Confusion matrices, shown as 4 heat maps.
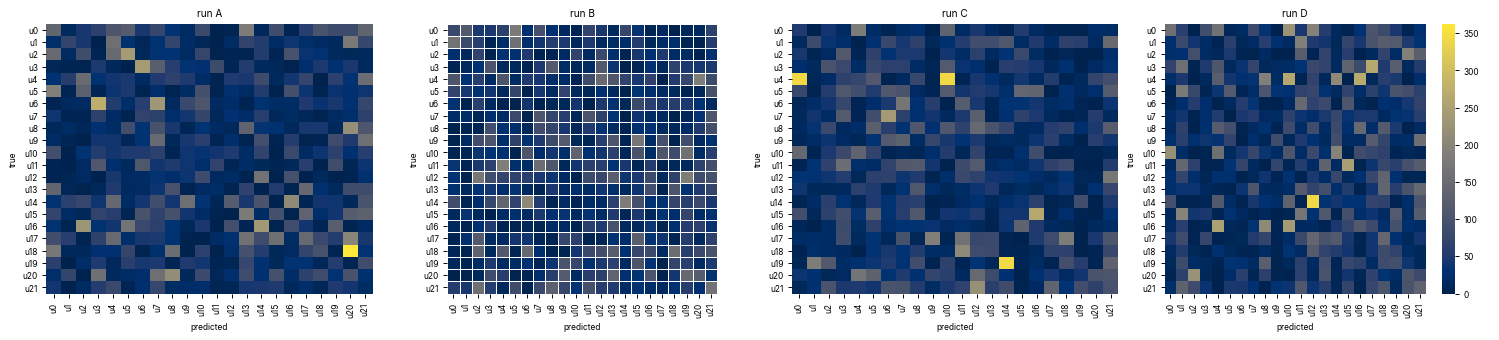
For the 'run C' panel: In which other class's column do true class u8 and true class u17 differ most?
u9
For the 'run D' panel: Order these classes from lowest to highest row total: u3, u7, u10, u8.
u7, u8, u10, u3
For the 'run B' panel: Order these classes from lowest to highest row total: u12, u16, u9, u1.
u16, u1, u9, u12
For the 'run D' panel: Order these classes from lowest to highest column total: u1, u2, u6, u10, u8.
u6, u2, u8, u10, u1
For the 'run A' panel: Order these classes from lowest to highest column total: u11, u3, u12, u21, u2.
u11, u12, u2, u3, u21
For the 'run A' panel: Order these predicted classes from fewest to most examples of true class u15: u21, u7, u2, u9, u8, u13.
u2, u9, u7, u8, u21, u13
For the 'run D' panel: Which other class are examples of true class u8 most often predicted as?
u16
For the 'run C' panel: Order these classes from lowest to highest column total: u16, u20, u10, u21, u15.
u20, u15, u16, u10, u21
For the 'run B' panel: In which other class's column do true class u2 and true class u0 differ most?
u5
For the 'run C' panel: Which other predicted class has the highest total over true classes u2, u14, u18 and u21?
u12
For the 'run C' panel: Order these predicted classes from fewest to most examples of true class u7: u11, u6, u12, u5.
u11, u5, u12, u6
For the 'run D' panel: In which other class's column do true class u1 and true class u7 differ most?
u11
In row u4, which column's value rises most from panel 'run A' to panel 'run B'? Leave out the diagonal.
u20
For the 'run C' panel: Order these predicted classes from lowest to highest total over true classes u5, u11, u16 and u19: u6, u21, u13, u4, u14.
u13, u4, u6, u21, u14
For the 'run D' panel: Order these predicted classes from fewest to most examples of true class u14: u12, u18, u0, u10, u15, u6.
u6, u15, u18, u0, u10, u12
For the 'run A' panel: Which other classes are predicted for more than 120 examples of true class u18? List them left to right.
u0, u8, u20
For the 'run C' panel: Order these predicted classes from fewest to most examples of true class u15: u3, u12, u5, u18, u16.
u18, u12, u3, u5, u16
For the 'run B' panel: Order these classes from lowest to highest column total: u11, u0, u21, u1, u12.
u1, u0, u11, u12, u21
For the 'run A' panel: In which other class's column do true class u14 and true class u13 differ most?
u16
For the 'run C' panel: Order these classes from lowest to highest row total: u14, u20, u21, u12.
u14, u12, u20, u21
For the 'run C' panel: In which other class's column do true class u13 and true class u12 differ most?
u21
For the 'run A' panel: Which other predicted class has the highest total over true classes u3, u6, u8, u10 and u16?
u7
